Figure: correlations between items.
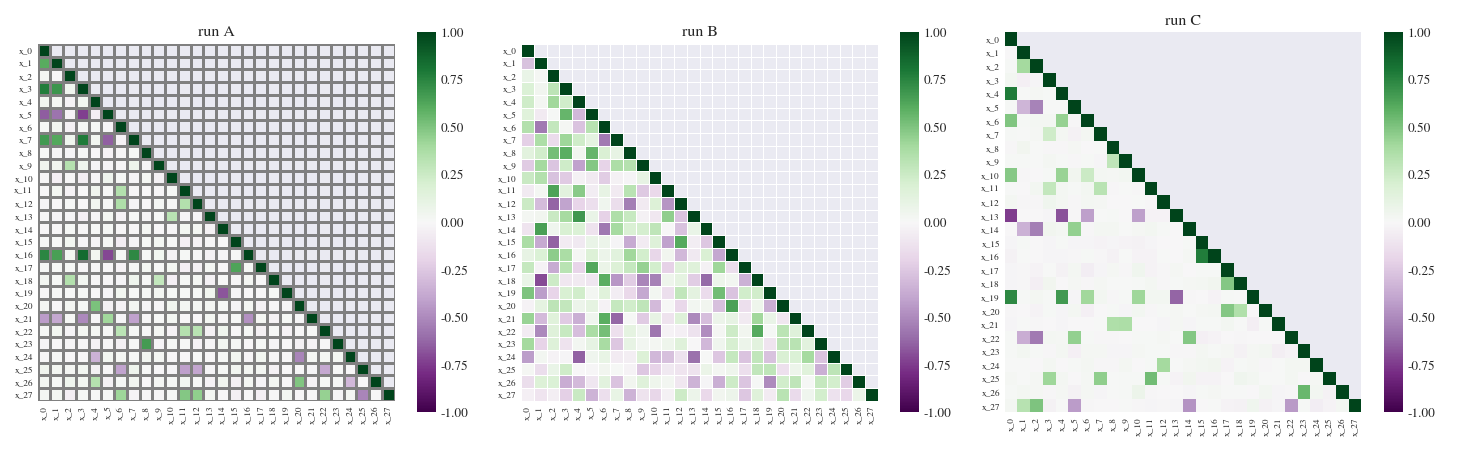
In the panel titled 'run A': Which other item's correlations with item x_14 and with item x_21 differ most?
x_19
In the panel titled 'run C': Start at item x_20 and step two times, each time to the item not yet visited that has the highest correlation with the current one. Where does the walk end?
x_18
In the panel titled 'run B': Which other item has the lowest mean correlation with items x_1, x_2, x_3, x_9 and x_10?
x_18
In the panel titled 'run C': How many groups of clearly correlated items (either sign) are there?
8
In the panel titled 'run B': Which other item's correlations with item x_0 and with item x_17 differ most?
x_9
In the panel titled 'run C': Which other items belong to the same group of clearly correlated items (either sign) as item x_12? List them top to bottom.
x_24
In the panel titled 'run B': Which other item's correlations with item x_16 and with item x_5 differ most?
x_17
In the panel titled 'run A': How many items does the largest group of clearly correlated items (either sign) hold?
7
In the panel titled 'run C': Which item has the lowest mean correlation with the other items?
x_13
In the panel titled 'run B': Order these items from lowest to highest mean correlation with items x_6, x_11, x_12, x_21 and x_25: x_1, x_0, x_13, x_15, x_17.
x_1, x_13, x_17, x_15, x_0
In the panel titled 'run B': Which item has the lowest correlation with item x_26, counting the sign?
x_19
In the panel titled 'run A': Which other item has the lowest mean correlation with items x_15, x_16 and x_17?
x_5
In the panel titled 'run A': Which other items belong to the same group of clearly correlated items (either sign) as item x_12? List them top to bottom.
x_6, x_11, x_22, x_25, x_27
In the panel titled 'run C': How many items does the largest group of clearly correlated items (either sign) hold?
6
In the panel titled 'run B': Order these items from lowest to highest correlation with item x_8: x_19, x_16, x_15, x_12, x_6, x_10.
x_12, x_15, x_19, x_10, x_6, x_16
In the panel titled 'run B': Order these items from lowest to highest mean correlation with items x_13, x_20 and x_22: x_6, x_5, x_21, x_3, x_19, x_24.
x_21, x_19, x_24, x_6, x_5, x_3
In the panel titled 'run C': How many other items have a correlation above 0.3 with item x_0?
4
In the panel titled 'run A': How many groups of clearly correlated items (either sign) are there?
8
